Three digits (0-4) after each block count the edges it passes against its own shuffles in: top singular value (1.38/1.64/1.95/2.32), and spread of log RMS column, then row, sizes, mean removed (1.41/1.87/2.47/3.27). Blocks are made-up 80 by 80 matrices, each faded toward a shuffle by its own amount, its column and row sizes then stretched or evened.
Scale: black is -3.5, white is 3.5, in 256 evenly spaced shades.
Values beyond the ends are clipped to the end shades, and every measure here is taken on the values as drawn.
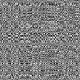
4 0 4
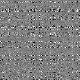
2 3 4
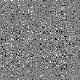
0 3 3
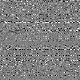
3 0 4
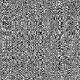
4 3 0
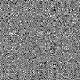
3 1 1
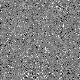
1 1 1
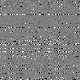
4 1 4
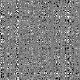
3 4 2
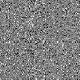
3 2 1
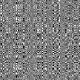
4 4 3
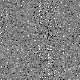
1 2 0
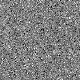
0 1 0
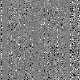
0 4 1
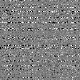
3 2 4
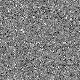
0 0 1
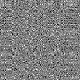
4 1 1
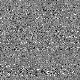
0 0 3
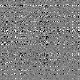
2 3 4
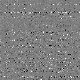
2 1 3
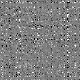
3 3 3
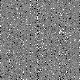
0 3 0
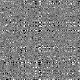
4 2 3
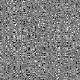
3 3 0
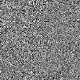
2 1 2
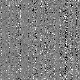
0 4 0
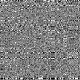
4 0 3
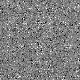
0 1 1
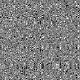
3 3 1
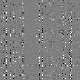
4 4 2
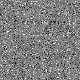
1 1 2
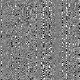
2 4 1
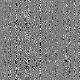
3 4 0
